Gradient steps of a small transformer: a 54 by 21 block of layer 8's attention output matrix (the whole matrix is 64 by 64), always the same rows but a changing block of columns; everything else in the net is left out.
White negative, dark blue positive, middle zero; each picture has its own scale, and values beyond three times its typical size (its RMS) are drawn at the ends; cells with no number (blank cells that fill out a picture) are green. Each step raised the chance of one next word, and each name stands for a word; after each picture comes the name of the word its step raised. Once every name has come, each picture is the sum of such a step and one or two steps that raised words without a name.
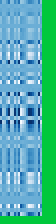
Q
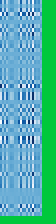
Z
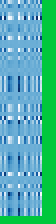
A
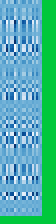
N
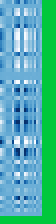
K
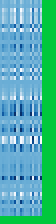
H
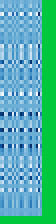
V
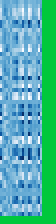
N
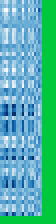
H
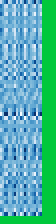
Q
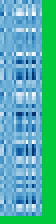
V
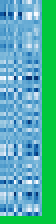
V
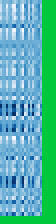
H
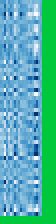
V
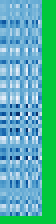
N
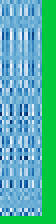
K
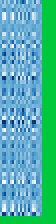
Q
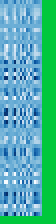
Q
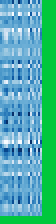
K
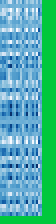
H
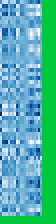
K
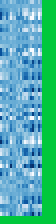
A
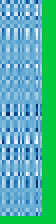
K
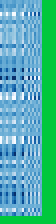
Z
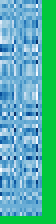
N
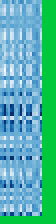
Q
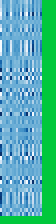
V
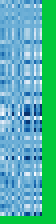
Q
